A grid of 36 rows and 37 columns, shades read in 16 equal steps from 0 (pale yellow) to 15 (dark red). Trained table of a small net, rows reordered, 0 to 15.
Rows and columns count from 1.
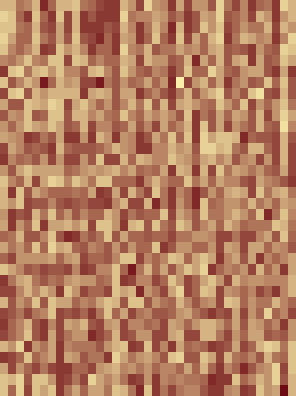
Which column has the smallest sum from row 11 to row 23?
36
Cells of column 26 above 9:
3
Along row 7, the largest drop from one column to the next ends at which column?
2
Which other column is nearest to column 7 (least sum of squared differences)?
30
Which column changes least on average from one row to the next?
28
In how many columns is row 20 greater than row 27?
18
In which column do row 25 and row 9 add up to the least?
33
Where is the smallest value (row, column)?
8, 23
